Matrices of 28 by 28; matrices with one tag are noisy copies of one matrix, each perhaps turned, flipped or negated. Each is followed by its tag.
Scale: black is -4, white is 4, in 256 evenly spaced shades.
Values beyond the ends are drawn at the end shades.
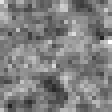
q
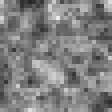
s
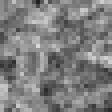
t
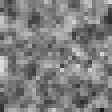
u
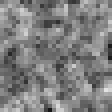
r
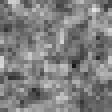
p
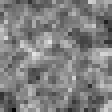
s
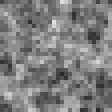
p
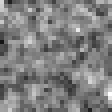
u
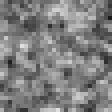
r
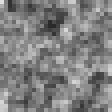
q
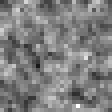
p
